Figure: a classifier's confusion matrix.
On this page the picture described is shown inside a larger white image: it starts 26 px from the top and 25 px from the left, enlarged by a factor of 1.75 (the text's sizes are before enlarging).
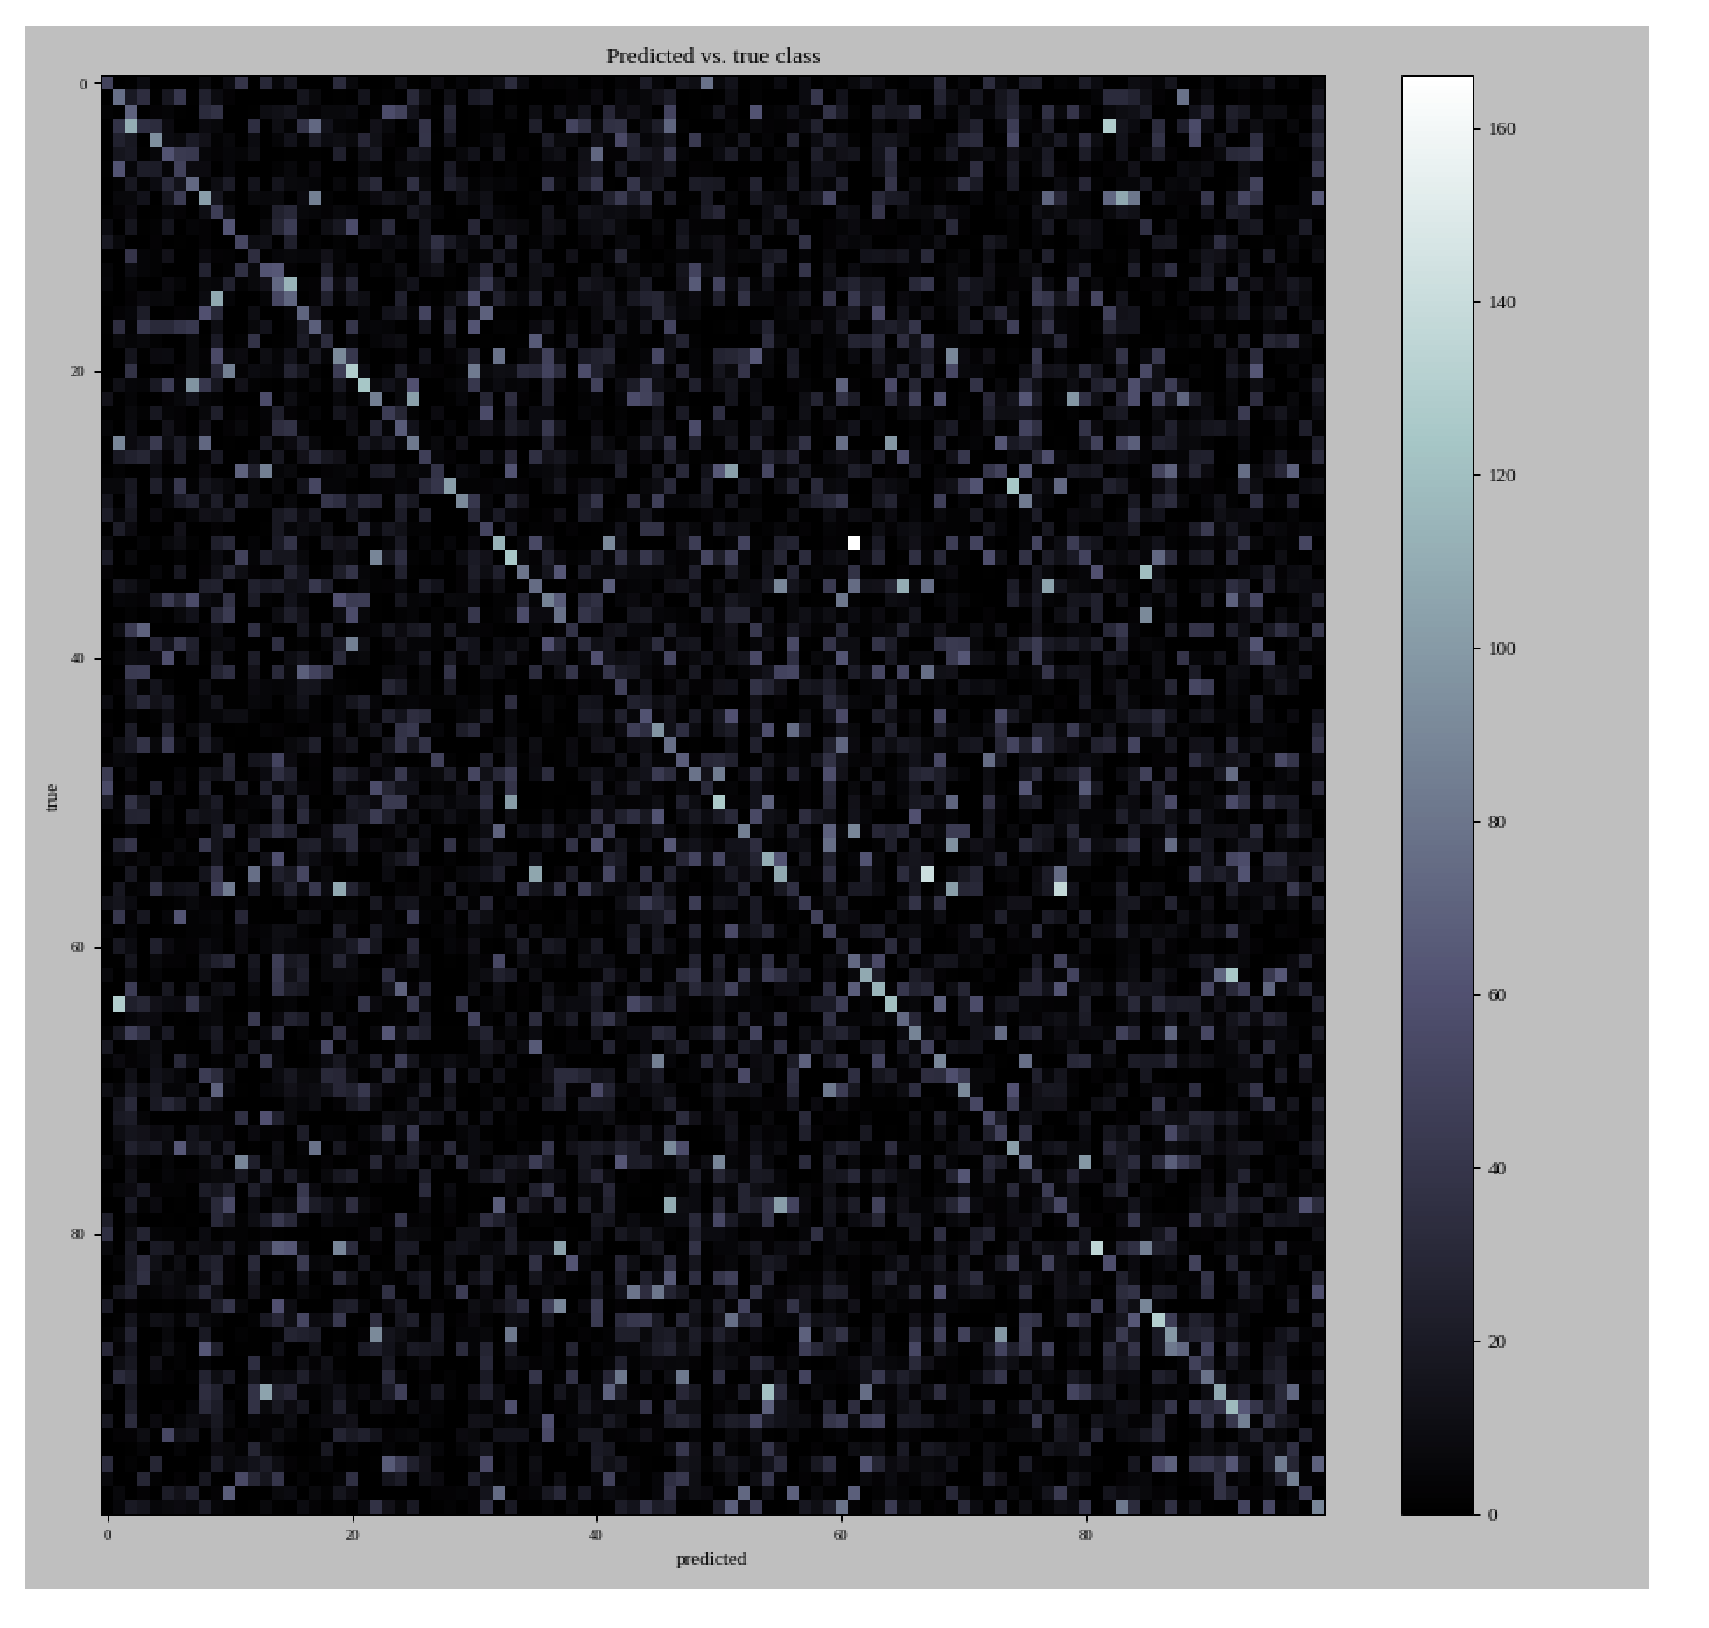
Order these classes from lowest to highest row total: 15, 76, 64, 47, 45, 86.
76, 47, 45, 15, 64, 86
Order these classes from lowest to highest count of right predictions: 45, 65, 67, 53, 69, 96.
53, 67, 69, 65, 96, 45
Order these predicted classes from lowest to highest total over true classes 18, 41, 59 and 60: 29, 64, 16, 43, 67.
29, 64, 43, 16, 67
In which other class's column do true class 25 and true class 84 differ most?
64
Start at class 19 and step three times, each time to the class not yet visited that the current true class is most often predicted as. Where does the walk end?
61
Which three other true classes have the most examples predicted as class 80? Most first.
75, 49, 33
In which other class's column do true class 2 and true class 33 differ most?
22
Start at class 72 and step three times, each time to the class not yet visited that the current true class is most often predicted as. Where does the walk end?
15
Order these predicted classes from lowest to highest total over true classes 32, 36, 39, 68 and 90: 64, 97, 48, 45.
97, 64, 48, 45
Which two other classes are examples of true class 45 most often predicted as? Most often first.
56, 54
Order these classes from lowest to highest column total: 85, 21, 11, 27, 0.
27, 0, 11, 21, 85
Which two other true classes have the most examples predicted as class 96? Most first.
62, 47
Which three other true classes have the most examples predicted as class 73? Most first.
87, 66, 25
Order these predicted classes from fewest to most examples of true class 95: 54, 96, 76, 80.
76, 96, 80, 54
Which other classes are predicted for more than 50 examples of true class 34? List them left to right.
37, 81, 85
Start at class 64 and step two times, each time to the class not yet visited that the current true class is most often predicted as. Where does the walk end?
88
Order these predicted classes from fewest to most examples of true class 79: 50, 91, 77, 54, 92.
77, 92, 91, 54, 50
